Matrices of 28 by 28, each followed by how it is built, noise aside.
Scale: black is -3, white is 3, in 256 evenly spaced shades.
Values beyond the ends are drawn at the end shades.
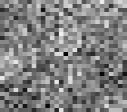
smooth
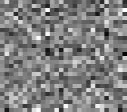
low rank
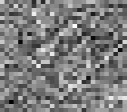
Hankel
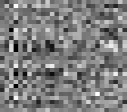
low rank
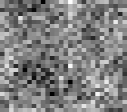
smooth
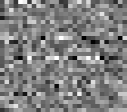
uneven rows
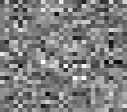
low rank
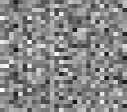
repeating rows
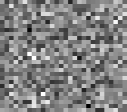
repeating rows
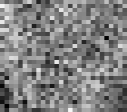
smooth
